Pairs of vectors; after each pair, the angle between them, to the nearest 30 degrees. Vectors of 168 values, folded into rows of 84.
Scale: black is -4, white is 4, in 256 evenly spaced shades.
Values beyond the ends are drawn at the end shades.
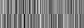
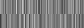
120 degrees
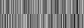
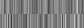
150 degrees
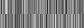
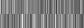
60 degrees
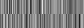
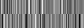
30 degrees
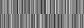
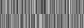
30 degrees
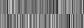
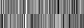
90 degrees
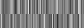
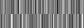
120 degrees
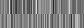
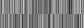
120 degrees
